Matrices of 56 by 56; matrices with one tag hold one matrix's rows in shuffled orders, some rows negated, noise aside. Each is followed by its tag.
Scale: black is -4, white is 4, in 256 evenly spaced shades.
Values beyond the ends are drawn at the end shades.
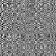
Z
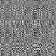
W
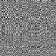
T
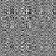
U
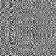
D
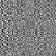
Z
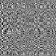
Z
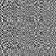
Z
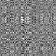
U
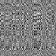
W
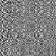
Z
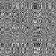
W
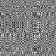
W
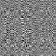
U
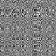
W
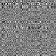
T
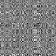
W
